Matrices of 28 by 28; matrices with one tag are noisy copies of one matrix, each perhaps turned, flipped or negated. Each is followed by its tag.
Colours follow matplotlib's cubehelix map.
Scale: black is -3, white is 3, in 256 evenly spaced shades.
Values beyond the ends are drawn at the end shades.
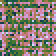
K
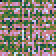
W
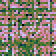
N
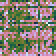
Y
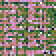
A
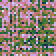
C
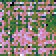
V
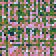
A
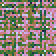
A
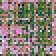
C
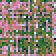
C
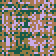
V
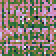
A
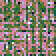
W
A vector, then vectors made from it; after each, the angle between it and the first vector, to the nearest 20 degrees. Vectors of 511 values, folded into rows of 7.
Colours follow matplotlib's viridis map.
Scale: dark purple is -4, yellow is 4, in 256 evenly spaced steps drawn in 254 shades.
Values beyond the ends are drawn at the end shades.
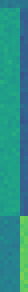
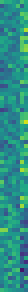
120 degrees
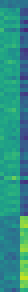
20 degrees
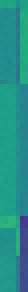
120 degrees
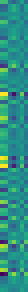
80 degrees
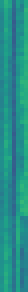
120 degrees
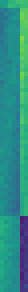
160 degrees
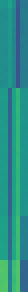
100 degrees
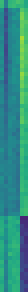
160 degrees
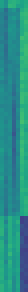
160 degrees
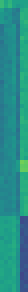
160 degrees
